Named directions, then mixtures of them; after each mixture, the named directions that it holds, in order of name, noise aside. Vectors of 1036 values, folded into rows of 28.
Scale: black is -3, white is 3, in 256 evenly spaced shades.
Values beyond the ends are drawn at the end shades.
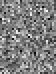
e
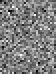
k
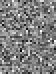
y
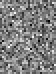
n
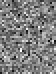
y.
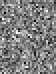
e.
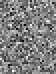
n, y.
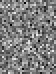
k, n, y.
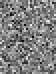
n, y.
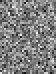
k, y.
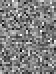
y.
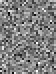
k.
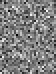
e, k.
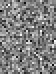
n, y.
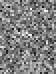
e, k.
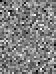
k.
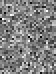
e, n.
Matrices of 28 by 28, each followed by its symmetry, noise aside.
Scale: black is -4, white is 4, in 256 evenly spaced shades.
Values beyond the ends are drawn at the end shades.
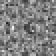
mirrored top to bottom.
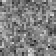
antisymmetric.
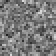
symmetric.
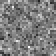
symmetric.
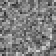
symmetric.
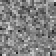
antisymmetric.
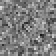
symmetric.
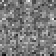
mirrored left to right.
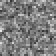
symmetric.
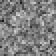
symmetric.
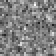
antisymmetric.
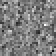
same after a half turn.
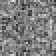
mirrored top to bottom.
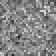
symmetric across the other diagonal.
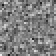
antisymmetric.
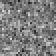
antisymmetric.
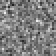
antisymmetric.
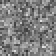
symmetric across the other diagonal.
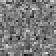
mirrored left to right.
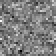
same after a half turn.
